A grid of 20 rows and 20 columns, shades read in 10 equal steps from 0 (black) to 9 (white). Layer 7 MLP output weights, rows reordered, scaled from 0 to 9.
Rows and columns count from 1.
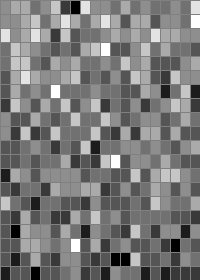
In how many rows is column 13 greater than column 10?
6
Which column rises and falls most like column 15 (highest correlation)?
11
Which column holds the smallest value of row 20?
4
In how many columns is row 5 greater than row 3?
7
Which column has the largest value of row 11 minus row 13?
9
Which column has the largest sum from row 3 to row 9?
2
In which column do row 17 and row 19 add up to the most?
14
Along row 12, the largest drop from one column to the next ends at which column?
13
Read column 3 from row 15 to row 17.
3 6 6
